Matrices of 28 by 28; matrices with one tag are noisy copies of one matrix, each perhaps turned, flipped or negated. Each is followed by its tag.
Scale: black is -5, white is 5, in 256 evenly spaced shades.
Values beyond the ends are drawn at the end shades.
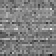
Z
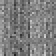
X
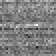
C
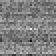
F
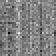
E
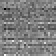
Z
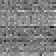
X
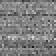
E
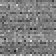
F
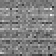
Z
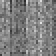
X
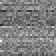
X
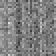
E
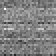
Z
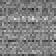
E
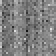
F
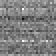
E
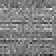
Z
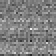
F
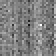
F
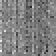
Z
